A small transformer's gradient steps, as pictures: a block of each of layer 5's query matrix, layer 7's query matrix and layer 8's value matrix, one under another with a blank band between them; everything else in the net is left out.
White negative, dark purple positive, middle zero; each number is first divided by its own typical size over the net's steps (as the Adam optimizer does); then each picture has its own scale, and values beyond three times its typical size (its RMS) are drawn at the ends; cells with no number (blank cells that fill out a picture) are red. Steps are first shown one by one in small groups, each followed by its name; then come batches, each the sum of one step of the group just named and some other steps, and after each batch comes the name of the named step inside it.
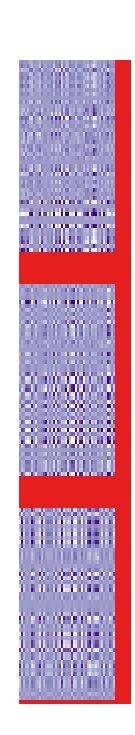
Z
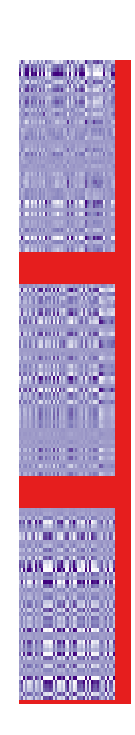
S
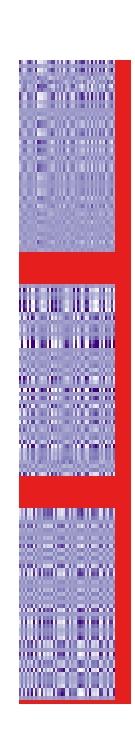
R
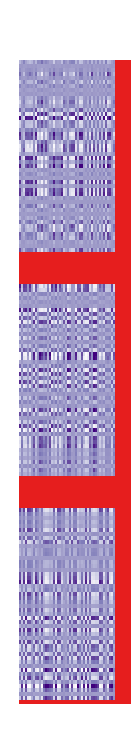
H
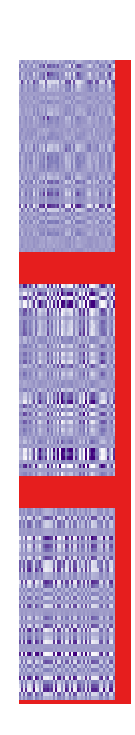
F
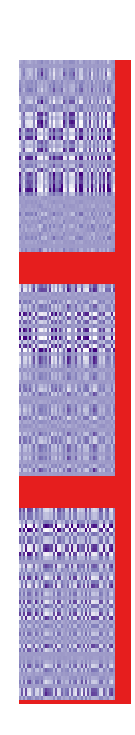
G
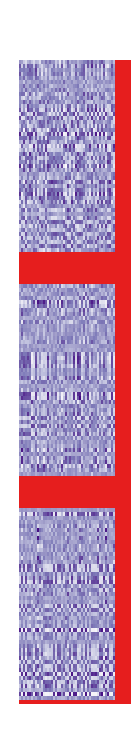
S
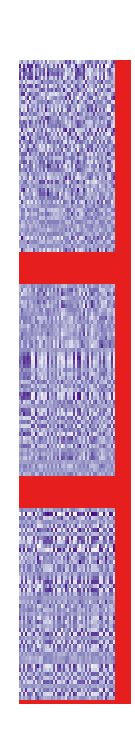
F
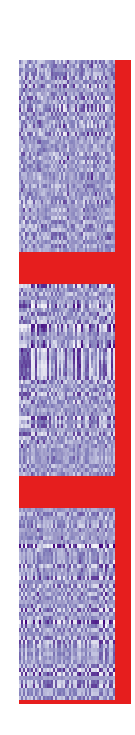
R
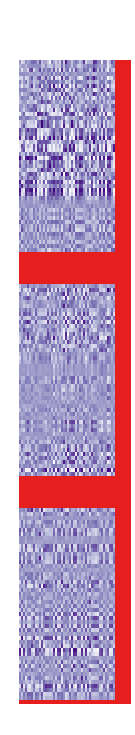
G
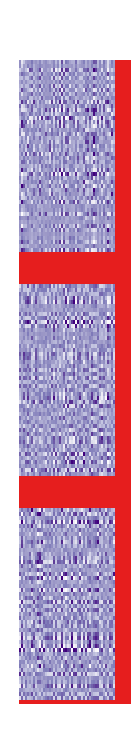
Z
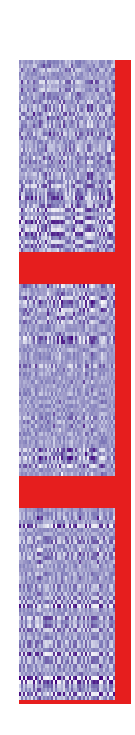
F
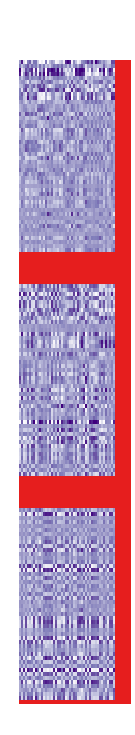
R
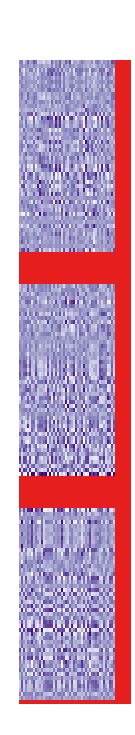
Z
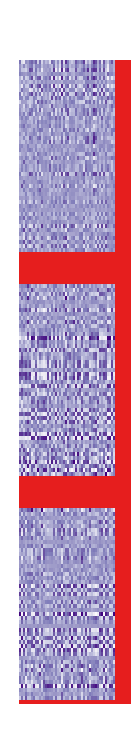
H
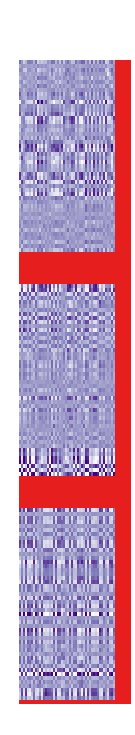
G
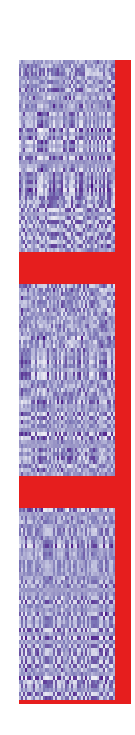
F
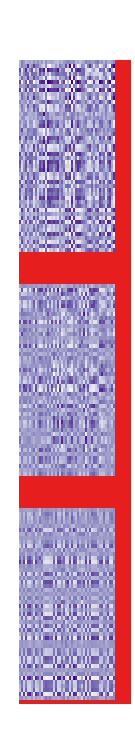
S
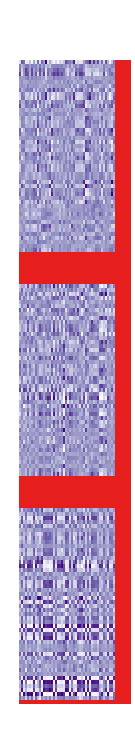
S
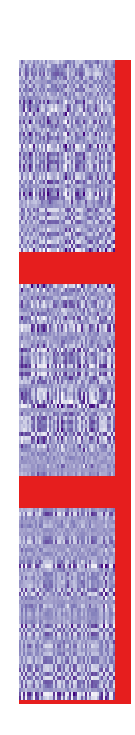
S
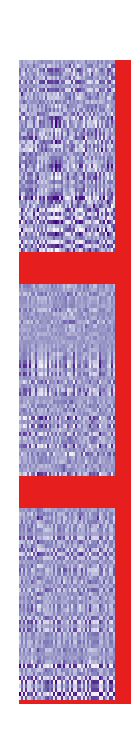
H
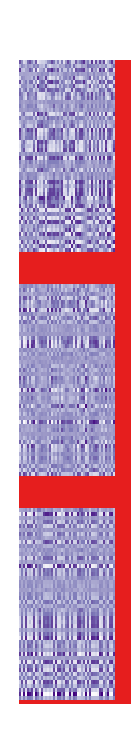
R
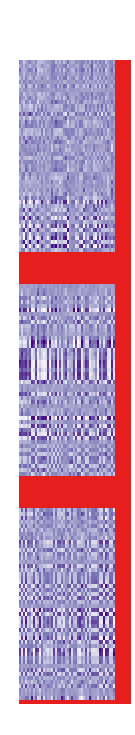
R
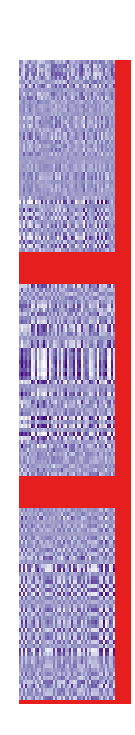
S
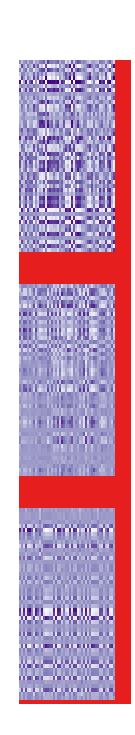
G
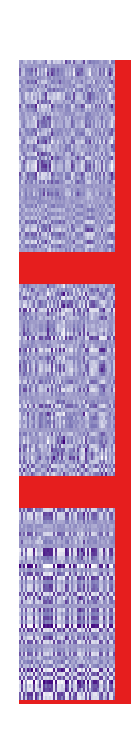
F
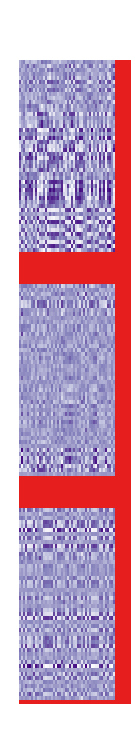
G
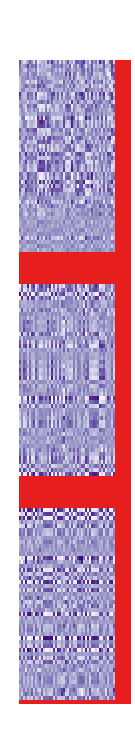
G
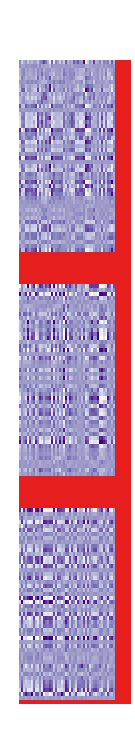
G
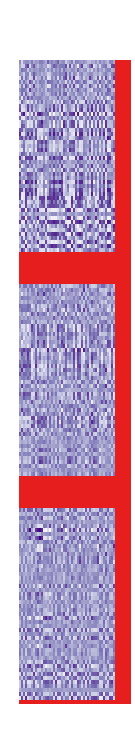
H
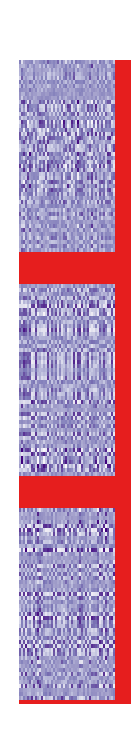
G
